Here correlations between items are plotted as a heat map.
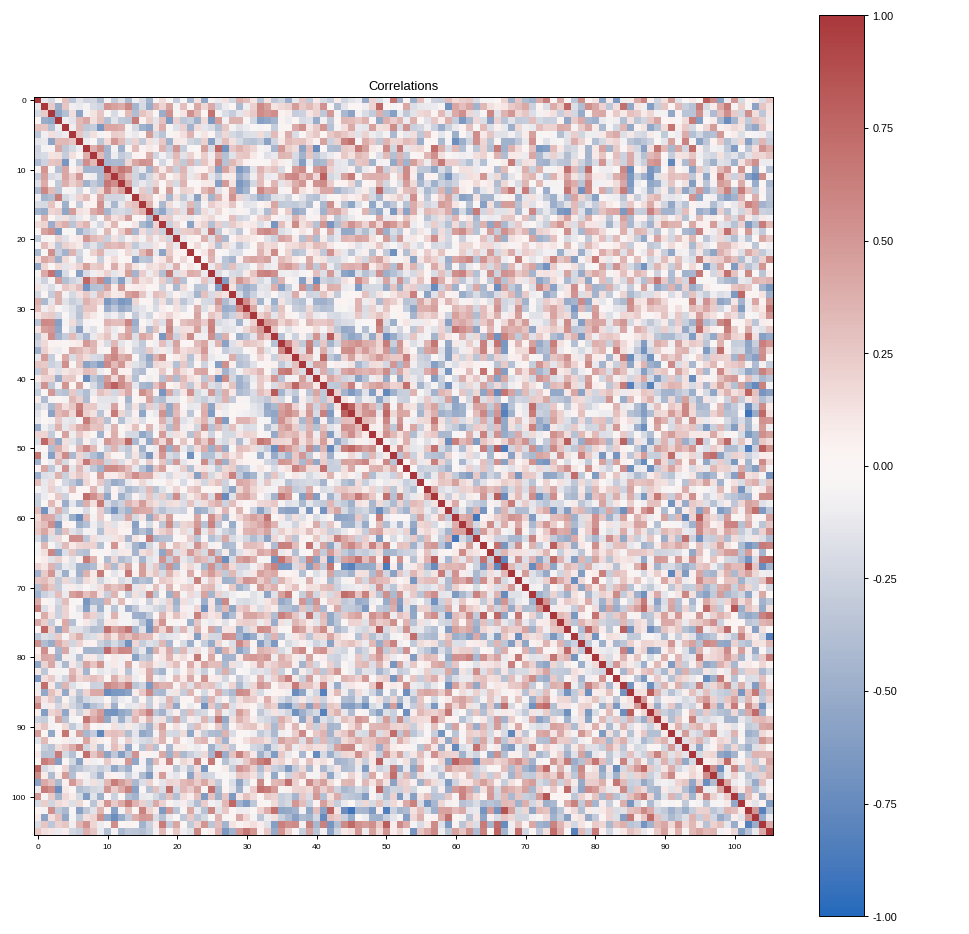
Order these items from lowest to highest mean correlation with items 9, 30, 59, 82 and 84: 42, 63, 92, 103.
92, 63, 42, 103
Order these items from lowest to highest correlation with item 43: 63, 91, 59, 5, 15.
15, 91, 5, 59, 63
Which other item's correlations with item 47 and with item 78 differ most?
96
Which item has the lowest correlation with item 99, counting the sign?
3
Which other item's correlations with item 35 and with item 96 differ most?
87
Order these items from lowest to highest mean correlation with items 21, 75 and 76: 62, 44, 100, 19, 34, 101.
44, 34, 100, 101, 19, 62
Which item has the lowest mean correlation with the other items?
59
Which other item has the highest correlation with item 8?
57
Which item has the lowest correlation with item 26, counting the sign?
40
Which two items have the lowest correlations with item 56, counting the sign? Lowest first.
101, 28
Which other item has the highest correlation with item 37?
41
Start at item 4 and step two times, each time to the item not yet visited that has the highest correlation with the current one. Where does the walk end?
51
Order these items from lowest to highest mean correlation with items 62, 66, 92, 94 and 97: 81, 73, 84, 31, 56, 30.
73, 81, 56, 84, 31, 30
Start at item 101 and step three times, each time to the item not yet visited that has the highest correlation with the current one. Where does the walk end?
77
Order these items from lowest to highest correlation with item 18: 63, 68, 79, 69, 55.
63, 68, 55, 79, 69
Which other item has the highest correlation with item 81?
68
